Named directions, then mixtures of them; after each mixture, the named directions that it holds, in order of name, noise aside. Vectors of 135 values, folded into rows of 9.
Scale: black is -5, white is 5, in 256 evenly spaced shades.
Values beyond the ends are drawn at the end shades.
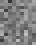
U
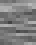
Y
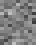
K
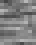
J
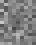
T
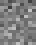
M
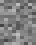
K, M, T.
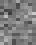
K, U, Y.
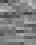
J, Y.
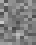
T.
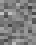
K.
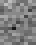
J, M, T.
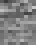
J, M, Y.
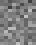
M.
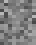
K, T.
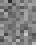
U.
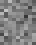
K, U.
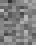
J, U.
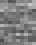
U, Y.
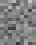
M.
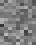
M, T, U.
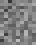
U.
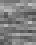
K, Y.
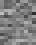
J, K.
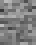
J, M, T.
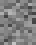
K.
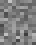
U.
